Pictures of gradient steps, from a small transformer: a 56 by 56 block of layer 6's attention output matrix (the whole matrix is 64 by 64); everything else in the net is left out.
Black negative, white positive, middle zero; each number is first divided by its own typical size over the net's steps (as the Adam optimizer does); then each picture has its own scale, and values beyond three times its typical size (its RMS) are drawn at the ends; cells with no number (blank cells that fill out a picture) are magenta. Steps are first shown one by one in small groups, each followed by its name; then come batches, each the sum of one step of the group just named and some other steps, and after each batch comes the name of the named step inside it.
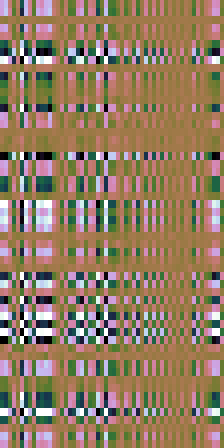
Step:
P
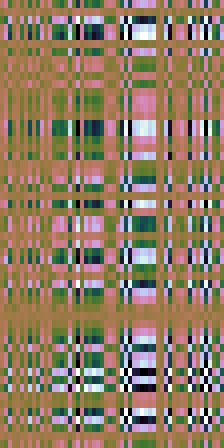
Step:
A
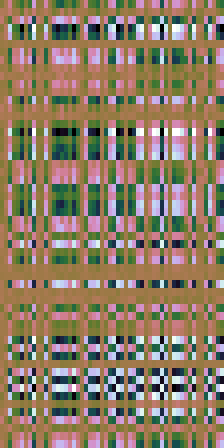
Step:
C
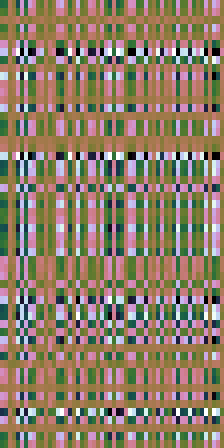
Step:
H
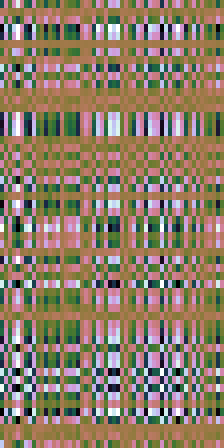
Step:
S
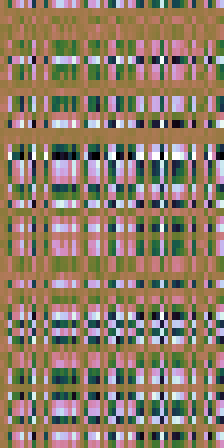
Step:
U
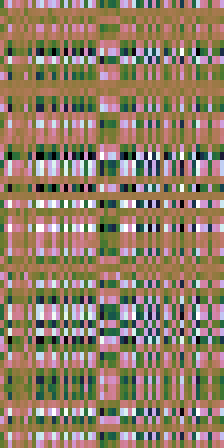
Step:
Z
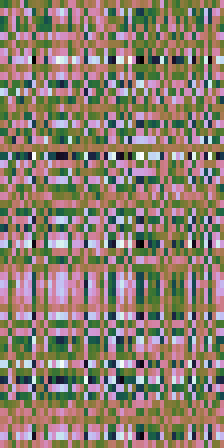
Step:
U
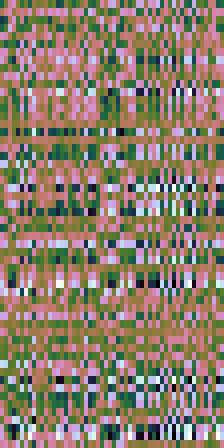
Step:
C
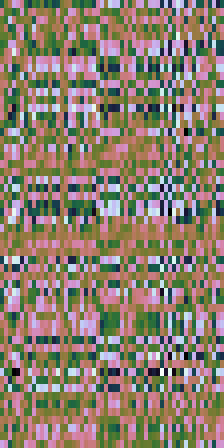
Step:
S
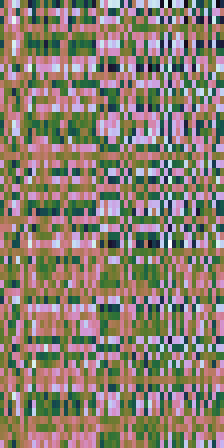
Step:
S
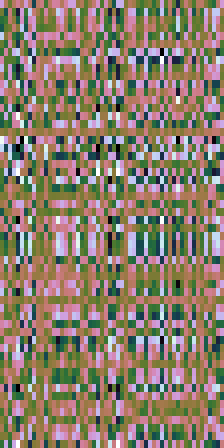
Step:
U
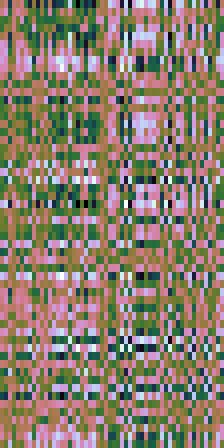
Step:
A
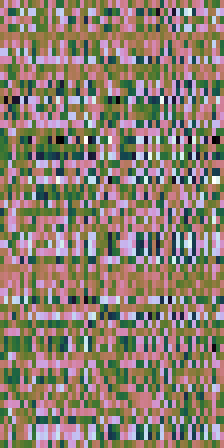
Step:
Z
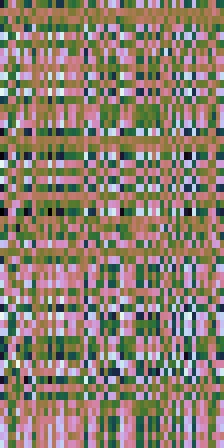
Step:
S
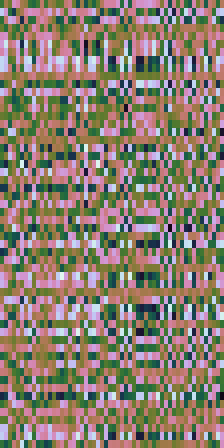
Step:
U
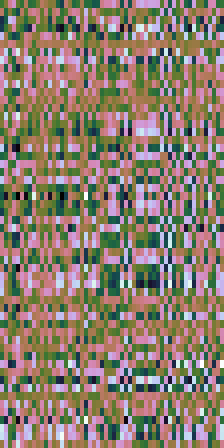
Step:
A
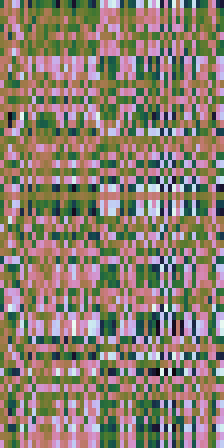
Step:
S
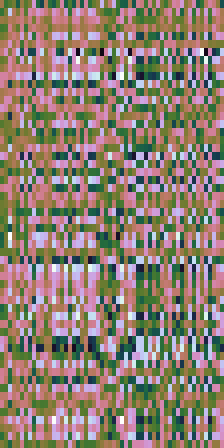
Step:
H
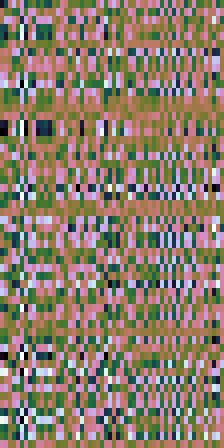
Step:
H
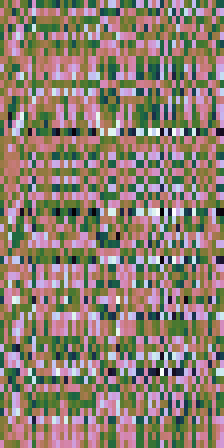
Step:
S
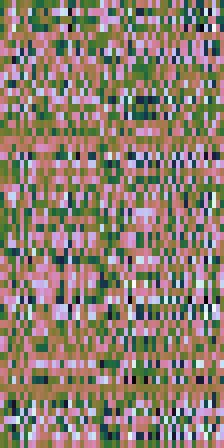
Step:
H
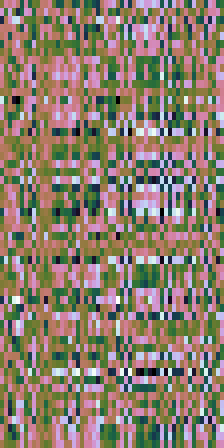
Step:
A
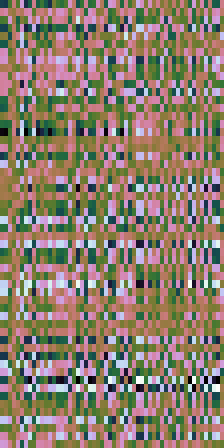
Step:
A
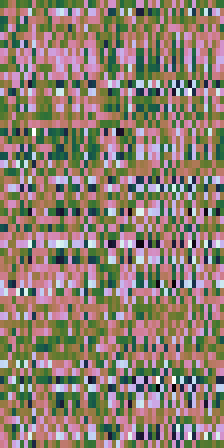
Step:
C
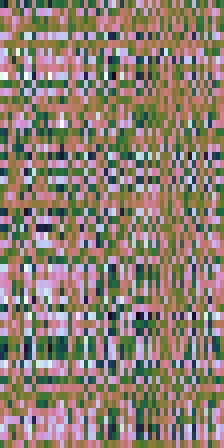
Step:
H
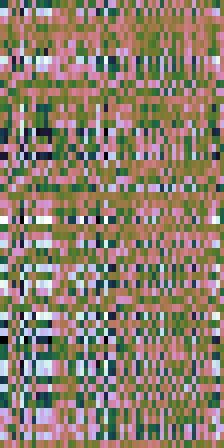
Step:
P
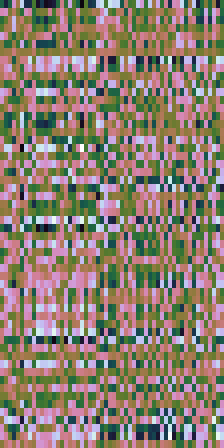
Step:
U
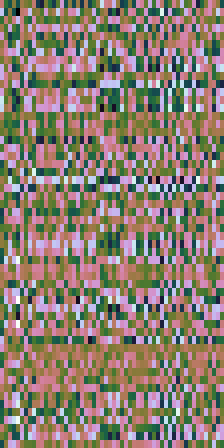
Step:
H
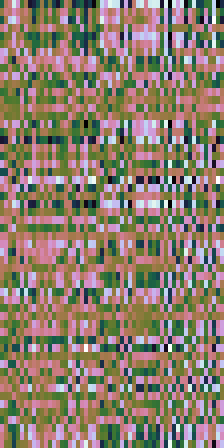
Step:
A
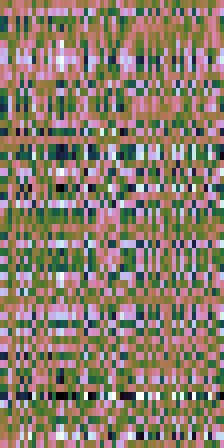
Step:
U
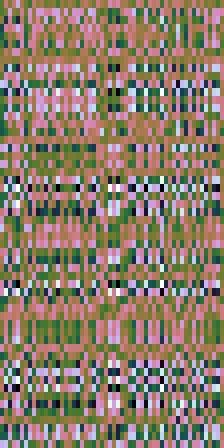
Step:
S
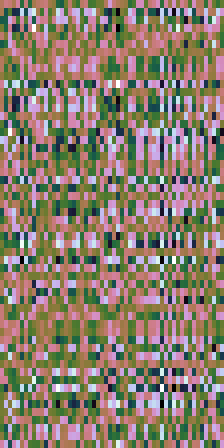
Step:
C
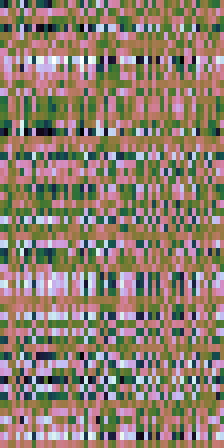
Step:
U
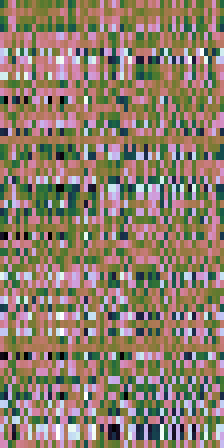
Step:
H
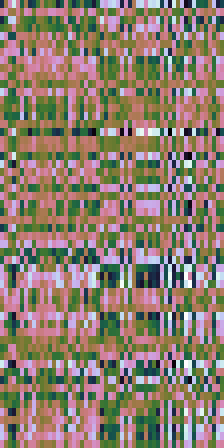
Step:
A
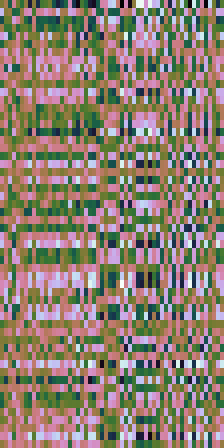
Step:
A
